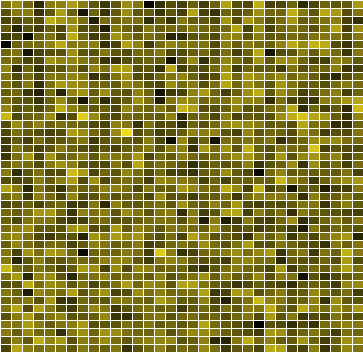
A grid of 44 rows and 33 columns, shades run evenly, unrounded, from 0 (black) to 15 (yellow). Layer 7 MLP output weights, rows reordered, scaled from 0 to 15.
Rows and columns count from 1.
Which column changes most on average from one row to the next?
8
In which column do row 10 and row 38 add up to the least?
30
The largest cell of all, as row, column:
17, 12
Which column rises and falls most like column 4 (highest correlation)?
15
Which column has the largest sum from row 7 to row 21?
23
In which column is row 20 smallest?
1
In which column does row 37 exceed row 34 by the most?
19
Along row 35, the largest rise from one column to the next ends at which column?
4
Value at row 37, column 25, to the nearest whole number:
7
